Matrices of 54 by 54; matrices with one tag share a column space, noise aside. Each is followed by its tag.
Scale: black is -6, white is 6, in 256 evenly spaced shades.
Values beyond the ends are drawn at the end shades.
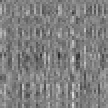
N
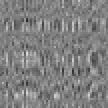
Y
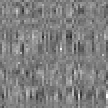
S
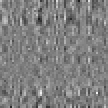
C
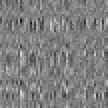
Y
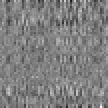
C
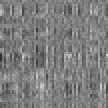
N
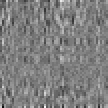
C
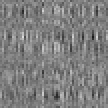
S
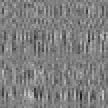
S
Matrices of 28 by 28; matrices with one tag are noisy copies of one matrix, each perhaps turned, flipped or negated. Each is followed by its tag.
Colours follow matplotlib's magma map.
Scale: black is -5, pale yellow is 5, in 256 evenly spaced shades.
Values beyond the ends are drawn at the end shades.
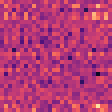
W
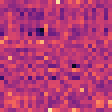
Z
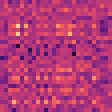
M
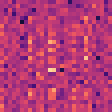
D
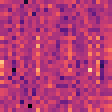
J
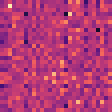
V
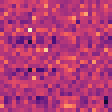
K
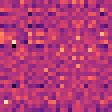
V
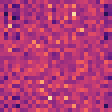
W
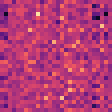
W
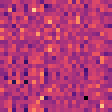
V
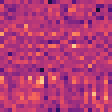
Z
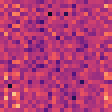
W
